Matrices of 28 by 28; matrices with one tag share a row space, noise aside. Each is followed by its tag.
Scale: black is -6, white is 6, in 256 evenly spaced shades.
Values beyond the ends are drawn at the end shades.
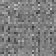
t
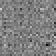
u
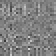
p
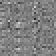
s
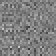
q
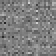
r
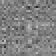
r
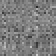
r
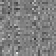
s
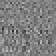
q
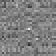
r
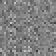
p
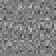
u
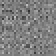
q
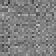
t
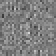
q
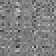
s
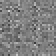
s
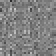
p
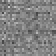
r
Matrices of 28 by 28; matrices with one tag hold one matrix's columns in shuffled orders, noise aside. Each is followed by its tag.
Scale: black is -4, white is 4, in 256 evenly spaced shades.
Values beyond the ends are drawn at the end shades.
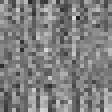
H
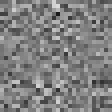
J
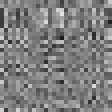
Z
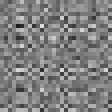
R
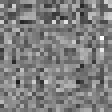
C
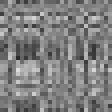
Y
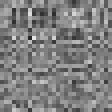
Z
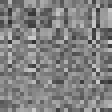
Z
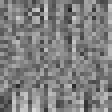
H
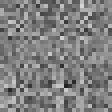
J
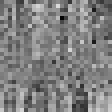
H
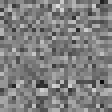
J
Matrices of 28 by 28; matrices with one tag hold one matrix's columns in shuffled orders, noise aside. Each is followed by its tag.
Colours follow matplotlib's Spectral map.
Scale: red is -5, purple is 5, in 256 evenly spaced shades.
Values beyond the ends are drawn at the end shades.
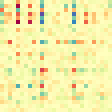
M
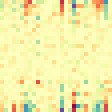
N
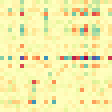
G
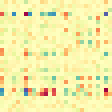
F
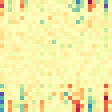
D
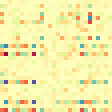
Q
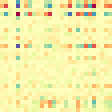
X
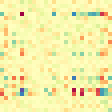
F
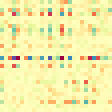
G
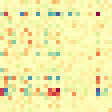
F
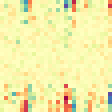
D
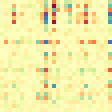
M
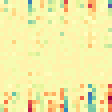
D
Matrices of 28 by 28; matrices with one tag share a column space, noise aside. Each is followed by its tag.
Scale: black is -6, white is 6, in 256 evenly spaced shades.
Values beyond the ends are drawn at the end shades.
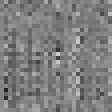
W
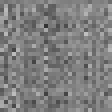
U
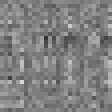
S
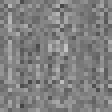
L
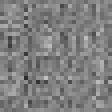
S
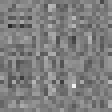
S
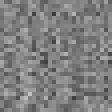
W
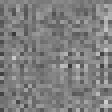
U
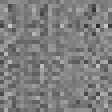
U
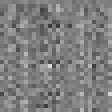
U
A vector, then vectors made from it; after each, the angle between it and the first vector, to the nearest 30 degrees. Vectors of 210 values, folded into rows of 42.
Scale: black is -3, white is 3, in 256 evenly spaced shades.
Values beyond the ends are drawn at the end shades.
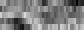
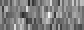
120 degrees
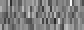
90 degrees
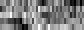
30 degrees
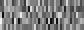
90 degrees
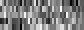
60 degrees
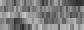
30 degrees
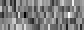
120 degrees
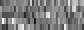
120 degrees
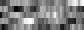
120 degrees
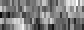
150 degrees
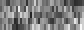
60 degrees
